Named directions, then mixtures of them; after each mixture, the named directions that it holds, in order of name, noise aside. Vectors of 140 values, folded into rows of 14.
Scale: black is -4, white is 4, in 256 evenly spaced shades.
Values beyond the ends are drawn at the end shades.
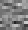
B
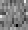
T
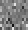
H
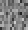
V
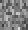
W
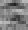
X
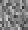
H, W.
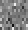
H.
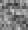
W, X.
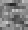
B, X.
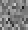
H, W.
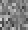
H, T, W.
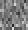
H, T, W.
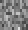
W.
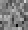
T, V, W.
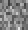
V, W.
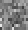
B, H, X.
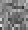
B, H, X.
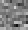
B, T.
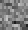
B, W.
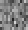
T, V.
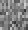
B, T, V.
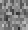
W.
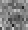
H, X.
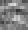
X.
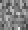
W.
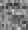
W, X.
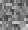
B, W.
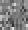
H, T.
